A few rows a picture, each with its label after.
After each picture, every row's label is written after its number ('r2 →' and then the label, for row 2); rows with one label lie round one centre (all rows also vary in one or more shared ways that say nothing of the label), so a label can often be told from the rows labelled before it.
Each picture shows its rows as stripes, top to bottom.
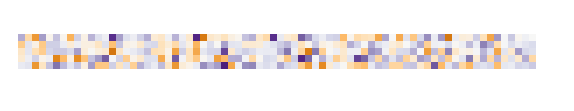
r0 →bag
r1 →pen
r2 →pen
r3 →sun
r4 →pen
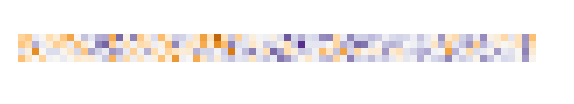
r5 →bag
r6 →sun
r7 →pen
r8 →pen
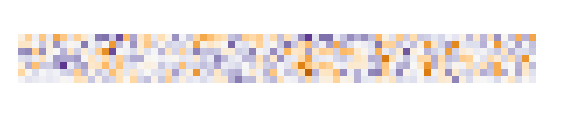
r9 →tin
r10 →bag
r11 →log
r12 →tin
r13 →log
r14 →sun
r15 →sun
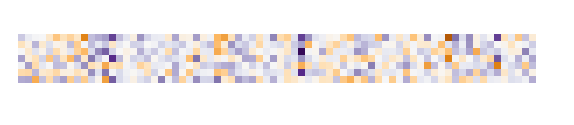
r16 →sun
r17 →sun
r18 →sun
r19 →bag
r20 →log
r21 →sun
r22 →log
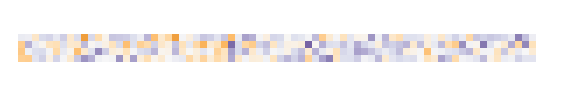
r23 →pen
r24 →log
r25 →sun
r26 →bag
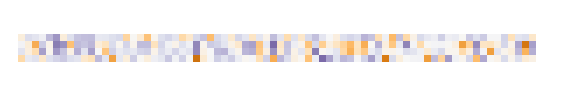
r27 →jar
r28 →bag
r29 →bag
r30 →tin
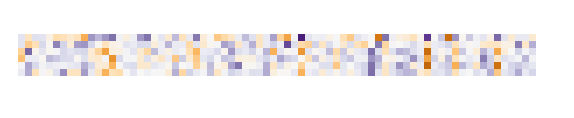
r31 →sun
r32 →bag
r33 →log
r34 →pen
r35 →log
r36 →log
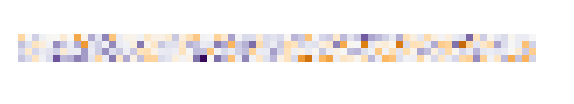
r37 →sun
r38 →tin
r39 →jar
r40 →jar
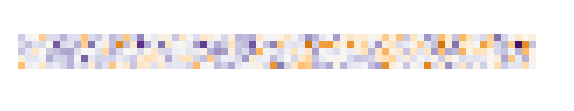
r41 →tin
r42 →sun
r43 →tin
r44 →jar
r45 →tin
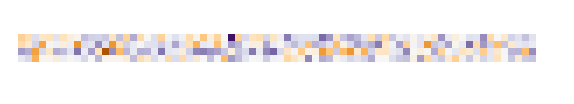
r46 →bag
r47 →sun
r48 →log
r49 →log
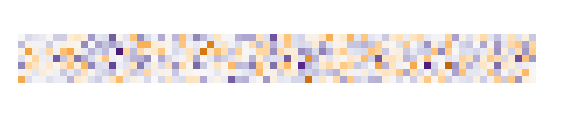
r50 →sun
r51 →jar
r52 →bag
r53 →bag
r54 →sun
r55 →tin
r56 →sun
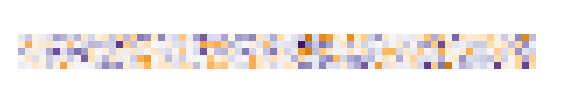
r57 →sun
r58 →bag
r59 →jar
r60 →jar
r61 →jar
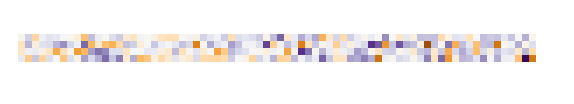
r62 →pen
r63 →log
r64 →sun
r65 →jar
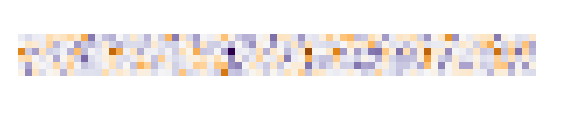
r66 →sun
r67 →bag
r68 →sun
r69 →bag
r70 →log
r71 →log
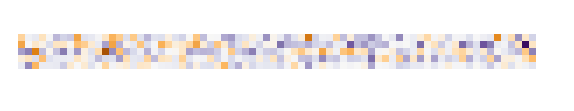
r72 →sun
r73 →pen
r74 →log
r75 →tin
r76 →log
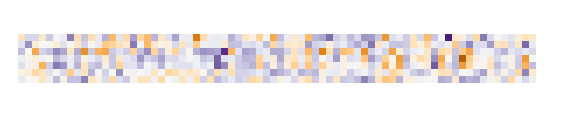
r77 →tin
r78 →log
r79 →pen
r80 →tin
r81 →tin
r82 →pen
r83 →jar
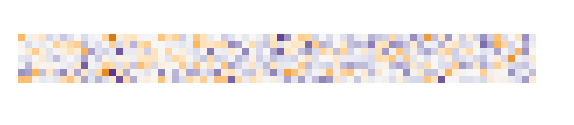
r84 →pen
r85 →log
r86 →pen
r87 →jar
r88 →log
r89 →log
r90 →bag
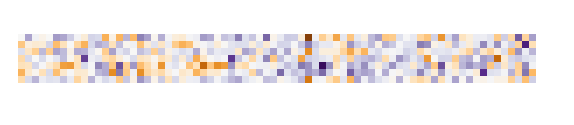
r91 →sun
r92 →pen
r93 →bag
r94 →log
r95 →bag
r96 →pen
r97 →sun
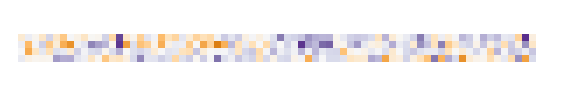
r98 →pen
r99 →bag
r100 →bag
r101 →tin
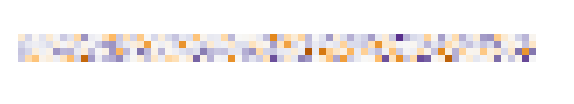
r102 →log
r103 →jar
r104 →sun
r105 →pen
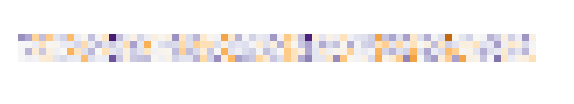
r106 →log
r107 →tin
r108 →log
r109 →tin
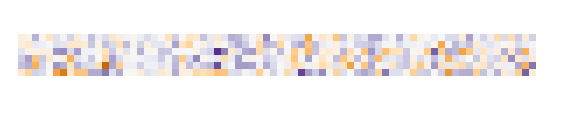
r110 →sun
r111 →sun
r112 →tin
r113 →log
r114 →log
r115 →sun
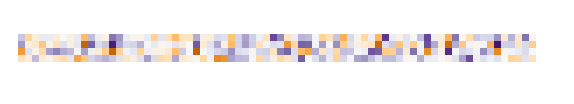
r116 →pen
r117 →tin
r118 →pen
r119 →sun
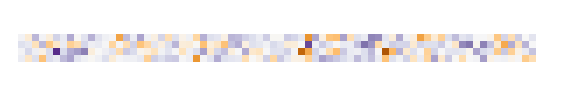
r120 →sun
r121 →log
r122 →jar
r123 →tin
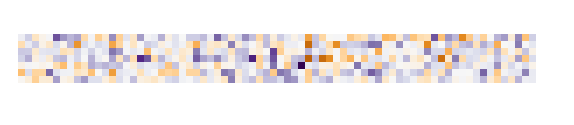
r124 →tin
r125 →sun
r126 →jar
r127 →sun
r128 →sun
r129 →pen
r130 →bag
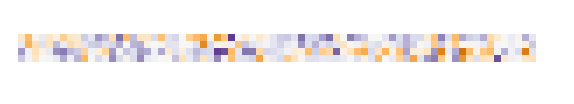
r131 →bag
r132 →bag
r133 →tin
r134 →tin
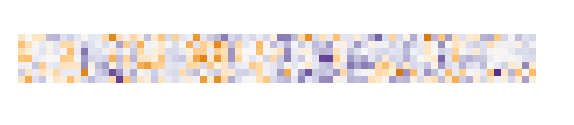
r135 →pen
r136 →bag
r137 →bag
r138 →bag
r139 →jar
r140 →tin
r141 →bag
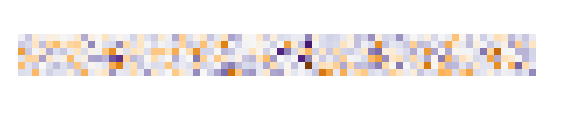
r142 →log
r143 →log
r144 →pen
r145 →bag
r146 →sun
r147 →pen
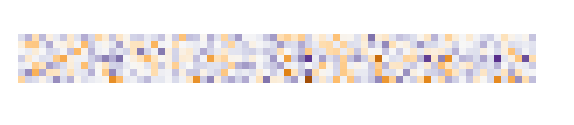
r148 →log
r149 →pen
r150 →sun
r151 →jar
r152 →pen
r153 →log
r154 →sun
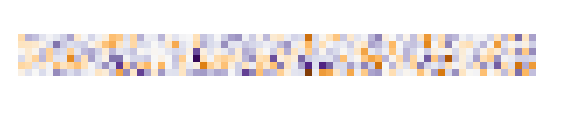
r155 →sun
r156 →pen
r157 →bag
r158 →bag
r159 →tin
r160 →sun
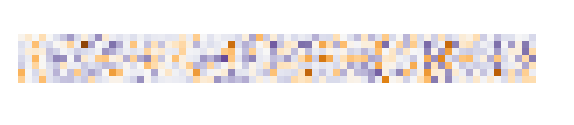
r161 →tin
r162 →pen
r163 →jar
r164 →pen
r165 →jar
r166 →sun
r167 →tin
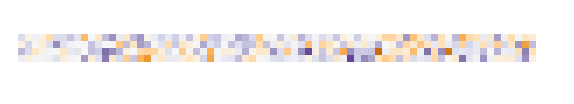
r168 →tin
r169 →sun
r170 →jar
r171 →jar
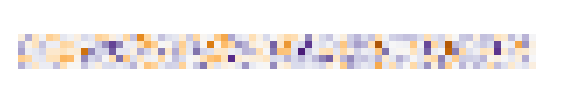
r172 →log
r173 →jar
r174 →sun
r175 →bag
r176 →jar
